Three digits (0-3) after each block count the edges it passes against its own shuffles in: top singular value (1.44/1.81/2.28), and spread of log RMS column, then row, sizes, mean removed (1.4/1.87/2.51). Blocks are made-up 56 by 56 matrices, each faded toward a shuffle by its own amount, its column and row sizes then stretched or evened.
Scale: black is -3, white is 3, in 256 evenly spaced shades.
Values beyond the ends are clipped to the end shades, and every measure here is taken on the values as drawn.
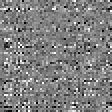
2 2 3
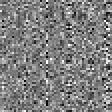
2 3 0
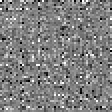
0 2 2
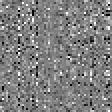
2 3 0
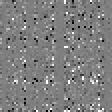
0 3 2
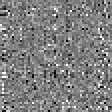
1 2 2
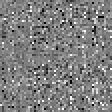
0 2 1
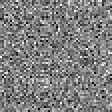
2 0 0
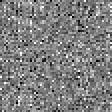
2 1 0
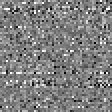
0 1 3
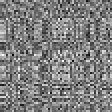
3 1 2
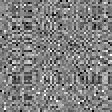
3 1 0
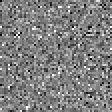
0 1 1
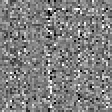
0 3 1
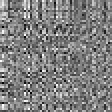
3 3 0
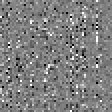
1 3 0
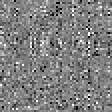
2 2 2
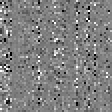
0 3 1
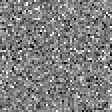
1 0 0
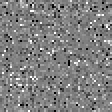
1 1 1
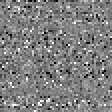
0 0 2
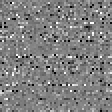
0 0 3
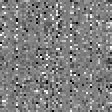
1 3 0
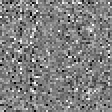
1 2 1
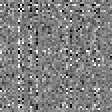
2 3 2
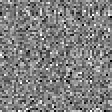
2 0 1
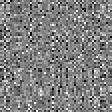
3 2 0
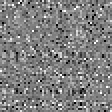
2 0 1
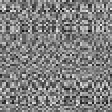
3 0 3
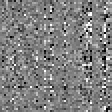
2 3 1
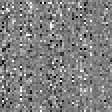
1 3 1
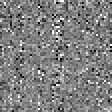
0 2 1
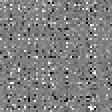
0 3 3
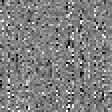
1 3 0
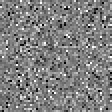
1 1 0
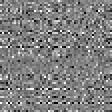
3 1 3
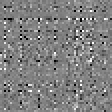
2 3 3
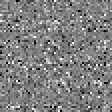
1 1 2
